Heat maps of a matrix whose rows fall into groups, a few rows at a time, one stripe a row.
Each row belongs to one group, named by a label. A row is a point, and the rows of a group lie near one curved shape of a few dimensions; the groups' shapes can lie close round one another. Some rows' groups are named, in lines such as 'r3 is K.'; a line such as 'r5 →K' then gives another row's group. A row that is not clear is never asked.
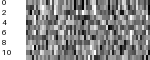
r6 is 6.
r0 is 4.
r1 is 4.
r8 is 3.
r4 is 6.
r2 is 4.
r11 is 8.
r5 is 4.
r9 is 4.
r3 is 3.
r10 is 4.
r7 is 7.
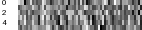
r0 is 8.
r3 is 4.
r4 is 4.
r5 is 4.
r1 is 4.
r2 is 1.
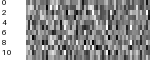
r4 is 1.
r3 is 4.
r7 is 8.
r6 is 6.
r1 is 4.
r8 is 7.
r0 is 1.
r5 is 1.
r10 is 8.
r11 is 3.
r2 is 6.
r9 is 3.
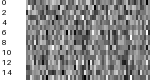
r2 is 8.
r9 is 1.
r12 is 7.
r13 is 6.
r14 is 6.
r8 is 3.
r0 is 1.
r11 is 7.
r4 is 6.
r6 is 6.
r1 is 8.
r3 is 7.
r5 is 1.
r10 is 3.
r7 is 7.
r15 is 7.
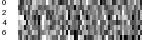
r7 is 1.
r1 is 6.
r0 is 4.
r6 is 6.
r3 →8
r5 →8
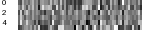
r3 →8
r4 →8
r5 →6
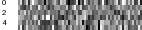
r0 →6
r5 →8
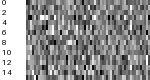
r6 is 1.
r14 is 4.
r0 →6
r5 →7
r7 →8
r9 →8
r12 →6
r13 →7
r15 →6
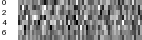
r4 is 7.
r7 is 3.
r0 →6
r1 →1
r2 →8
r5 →8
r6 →8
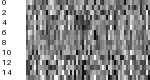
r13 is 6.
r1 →1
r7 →8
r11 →4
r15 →4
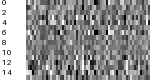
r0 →8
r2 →3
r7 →7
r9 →7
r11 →7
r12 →7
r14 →8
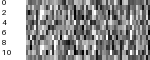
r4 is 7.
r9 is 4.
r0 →1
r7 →1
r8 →4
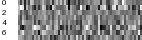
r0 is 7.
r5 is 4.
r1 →8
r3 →7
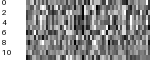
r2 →6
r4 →6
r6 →6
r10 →3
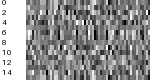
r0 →4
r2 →6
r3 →7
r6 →8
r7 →8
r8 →6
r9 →1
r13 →7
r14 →4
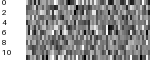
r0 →4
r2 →4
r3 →6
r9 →7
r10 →8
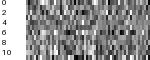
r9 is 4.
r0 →4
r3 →8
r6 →4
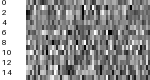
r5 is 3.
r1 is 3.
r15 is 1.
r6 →4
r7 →3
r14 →4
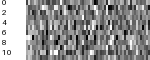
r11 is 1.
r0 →8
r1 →4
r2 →1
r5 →4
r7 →8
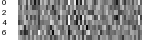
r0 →7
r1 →7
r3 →7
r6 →1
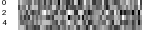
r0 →6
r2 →1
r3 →7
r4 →1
